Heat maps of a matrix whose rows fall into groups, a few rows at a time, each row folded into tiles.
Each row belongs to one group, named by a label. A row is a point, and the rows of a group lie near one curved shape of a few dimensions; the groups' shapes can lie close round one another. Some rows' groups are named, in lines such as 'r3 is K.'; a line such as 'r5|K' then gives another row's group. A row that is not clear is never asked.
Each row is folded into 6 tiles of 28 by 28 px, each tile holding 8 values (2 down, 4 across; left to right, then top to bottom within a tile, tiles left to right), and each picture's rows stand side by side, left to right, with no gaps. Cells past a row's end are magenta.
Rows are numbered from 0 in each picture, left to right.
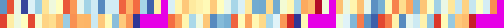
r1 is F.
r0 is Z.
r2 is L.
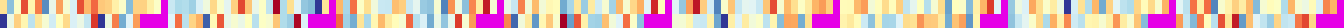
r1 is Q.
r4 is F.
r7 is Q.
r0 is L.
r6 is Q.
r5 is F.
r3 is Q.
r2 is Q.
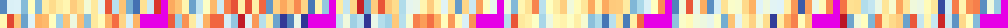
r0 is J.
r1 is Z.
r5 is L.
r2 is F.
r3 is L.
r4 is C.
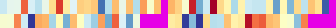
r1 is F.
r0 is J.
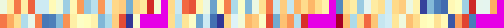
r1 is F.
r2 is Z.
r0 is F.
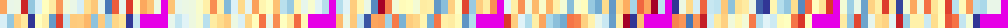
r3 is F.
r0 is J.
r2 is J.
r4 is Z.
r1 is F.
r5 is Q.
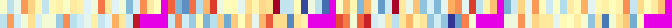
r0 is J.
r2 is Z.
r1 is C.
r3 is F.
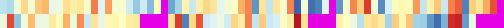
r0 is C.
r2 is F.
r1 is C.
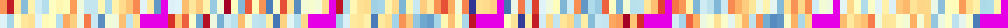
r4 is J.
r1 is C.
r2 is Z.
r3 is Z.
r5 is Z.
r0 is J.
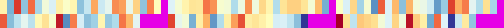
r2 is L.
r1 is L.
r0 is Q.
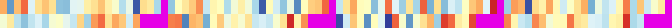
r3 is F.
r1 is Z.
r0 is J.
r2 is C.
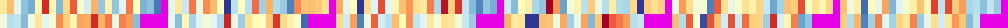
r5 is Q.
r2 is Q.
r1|Q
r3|J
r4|J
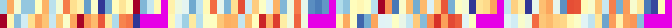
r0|Z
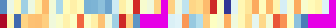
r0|Z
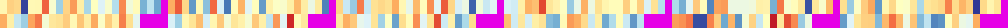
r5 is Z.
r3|L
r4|J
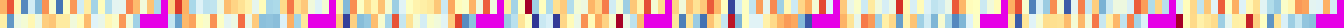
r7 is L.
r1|J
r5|Z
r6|J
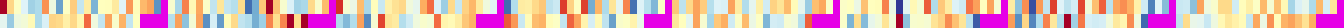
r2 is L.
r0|J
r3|C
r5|Q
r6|Q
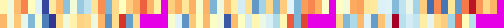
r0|F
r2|Q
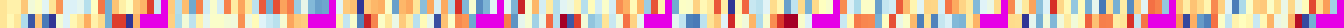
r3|Q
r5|Z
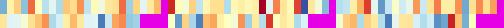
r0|F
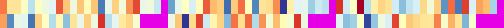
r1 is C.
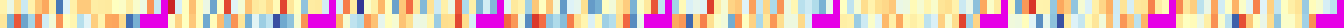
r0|Q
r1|Z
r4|C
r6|F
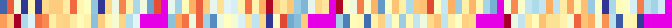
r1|L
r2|L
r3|Z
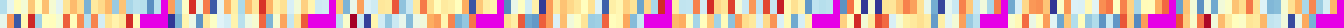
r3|J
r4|C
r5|J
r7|Z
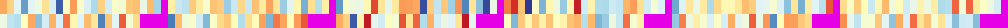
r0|J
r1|C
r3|J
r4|C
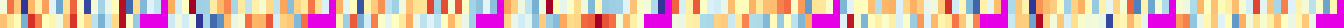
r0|F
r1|F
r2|Q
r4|Z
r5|J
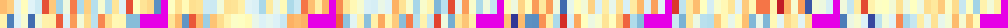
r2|L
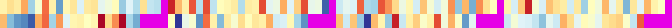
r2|J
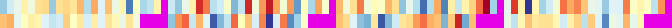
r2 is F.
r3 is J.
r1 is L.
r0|C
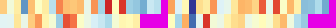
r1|Q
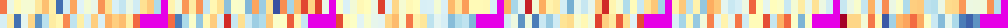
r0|J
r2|L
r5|L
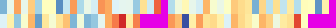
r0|Z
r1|C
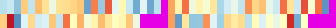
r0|C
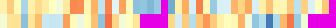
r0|Q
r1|F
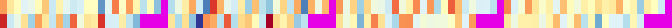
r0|L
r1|J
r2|Q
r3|Z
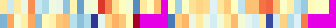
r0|Z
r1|L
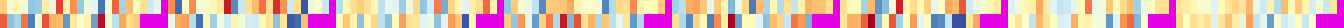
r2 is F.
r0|L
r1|C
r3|J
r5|Z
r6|F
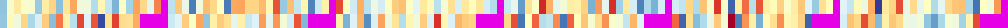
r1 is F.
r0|C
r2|L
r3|C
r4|Q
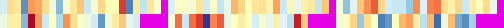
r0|F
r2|L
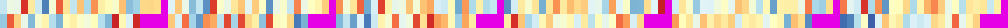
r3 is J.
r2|F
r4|Z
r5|L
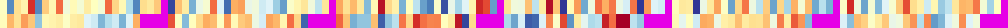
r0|L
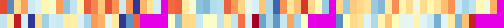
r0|C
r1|J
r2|L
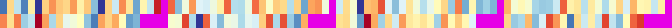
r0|J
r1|C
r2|F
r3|L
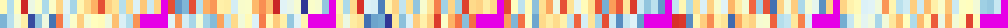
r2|F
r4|C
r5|F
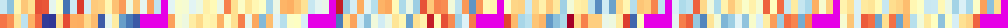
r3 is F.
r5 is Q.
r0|L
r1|Z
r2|C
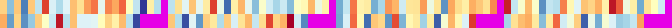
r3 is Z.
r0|Q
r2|C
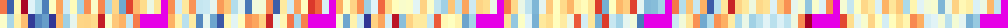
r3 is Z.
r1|F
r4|L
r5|L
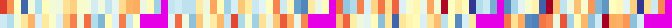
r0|J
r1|J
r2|C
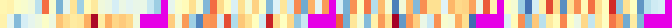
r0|F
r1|J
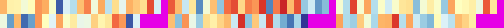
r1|Z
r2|Q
